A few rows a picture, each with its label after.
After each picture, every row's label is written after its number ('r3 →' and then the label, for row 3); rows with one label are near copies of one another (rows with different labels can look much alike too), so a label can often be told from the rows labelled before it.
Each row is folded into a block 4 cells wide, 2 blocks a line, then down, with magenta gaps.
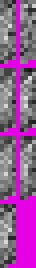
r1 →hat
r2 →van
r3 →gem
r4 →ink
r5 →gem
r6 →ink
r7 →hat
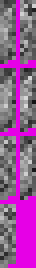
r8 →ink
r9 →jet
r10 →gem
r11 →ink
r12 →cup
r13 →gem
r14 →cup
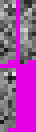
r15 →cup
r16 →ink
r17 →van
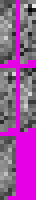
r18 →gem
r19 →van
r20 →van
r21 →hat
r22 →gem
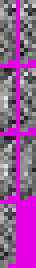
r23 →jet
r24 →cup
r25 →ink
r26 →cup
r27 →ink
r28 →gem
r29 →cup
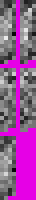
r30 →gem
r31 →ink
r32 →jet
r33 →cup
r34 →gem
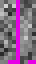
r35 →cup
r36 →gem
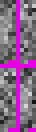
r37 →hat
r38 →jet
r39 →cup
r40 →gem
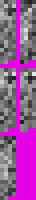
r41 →jet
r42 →ink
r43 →jet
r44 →van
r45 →hat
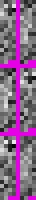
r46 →jet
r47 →hat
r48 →hat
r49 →jet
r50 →jet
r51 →gem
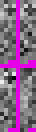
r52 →jet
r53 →cup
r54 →jet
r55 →ink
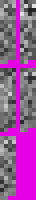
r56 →cup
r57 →jet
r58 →hat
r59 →van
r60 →cup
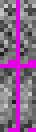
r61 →cup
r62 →cup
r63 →gem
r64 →gem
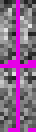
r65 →ink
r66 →hat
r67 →jet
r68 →jet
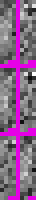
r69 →gem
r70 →jet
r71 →ink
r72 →van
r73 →van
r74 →gem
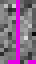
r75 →van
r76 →gem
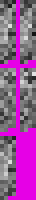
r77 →hat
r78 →gem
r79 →cup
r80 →jet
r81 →hat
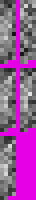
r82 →gem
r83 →cup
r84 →ink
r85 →hat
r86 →ink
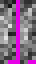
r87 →hat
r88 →ink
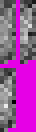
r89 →gem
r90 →hat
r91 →gem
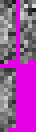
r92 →hat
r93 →jet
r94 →ink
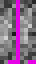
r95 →gem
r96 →hat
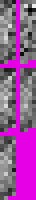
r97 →hat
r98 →van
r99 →ink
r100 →gem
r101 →gem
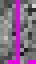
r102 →gem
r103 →van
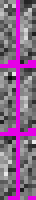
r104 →cup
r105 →ink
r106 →van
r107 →ink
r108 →hat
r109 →van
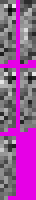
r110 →van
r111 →ink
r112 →jet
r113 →van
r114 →jet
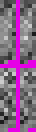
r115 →gem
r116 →gem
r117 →cup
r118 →cup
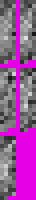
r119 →gem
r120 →gem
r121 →van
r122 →hat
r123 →ink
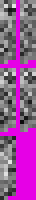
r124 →jet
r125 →cup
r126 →cup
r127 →cup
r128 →hat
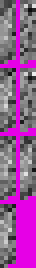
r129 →gem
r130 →van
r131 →hat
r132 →van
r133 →hat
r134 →gem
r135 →hat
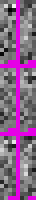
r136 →van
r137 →gem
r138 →cup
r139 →jet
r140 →jet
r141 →ink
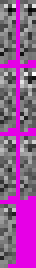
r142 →van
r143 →van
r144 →cup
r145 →jet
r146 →cup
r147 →jet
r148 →van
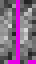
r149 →gem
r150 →ink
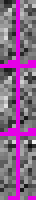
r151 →ink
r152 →cup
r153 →ink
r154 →cup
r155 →van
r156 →van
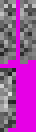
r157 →cup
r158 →cup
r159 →hat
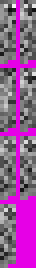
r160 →van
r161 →jet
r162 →hat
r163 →jet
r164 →cup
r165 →cup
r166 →cup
